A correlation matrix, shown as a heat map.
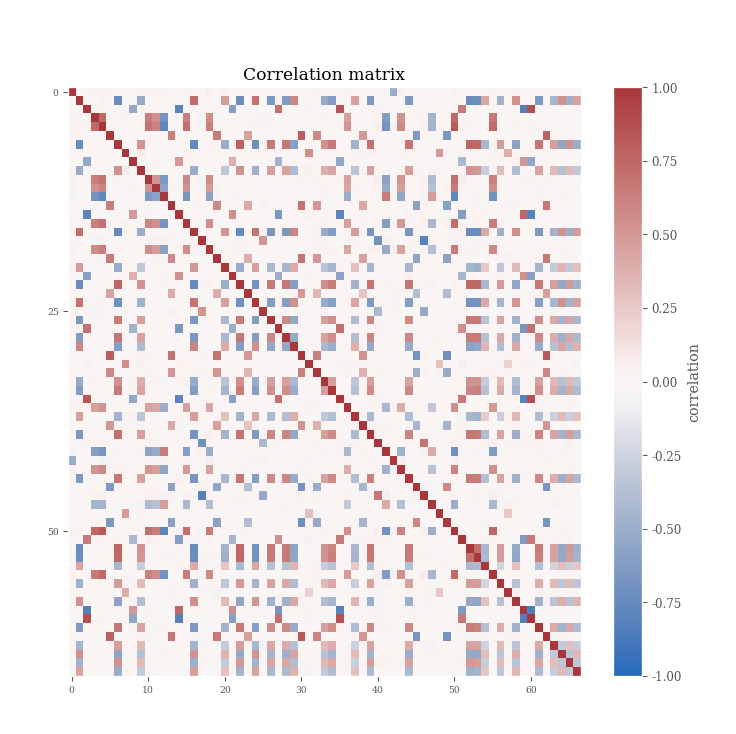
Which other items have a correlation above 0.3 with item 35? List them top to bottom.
2, 27, 51, 60
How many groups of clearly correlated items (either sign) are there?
7
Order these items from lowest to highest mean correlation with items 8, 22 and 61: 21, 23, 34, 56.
23, 21, 56, 34
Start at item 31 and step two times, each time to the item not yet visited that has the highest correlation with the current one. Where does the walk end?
48
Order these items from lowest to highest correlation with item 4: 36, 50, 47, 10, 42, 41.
41, 47, 42, 36, 10, 50
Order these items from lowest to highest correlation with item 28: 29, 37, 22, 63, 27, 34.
29, 37, 27, 63, 34, 22
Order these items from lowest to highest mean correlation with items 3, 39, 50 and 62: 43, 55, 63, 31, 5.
31, 63, 5, 43, 55
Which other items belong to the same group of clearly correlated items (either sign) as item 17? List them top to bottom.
25, 40, 46
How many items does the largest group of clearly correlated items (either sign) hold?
25
